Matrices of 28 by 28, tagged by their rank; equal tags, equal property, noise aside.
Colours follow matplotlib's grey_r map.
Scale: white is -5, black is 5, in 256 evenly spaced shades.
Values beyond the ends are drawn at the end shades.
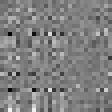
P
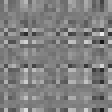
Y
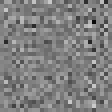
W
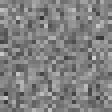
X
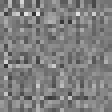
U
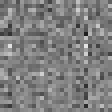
U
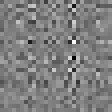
P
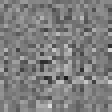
W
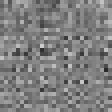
X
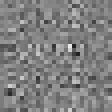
U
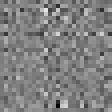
U
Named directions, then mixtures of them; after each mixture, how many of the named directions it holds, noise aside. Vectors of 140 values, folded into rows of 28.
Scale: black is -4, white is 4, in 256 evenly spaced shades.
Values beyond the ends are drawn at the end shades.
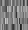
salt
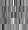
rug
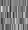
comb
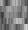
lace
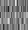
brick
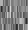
two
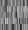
one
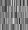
two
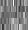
two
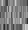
four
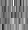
one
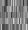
four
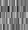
two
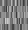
two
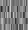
one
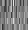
three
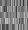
four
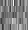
two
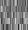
two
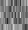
four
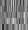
four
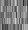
four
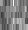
two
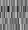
three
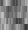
one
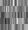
four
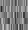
two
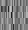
four
